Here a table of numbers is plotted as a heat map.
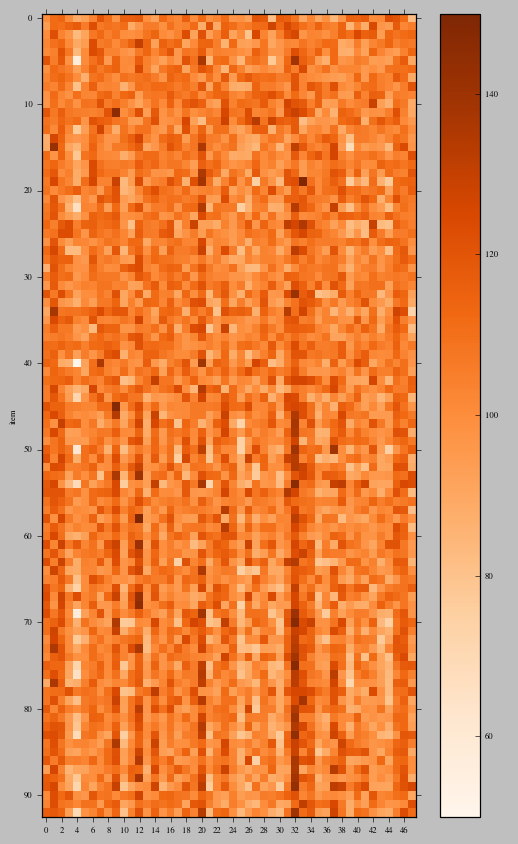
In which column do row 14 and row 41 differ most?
26
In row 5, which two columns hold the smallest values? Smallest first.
4, 29
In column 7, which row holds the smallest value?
53
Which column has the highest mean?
32
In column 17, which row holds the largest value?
43
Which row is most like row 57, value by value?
59
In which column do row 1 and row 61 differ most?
12
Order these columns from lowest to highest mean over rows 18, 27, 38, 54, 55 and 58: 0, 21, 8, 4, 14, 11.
4, 21, 11, 8, 14, 0
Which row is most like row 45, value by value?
11
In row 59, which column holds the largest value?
23
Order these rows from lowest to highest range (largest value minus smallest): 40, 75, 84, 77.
84, 77, 75, 40
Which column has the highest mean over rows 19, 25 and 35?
33
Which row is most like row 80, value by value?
86
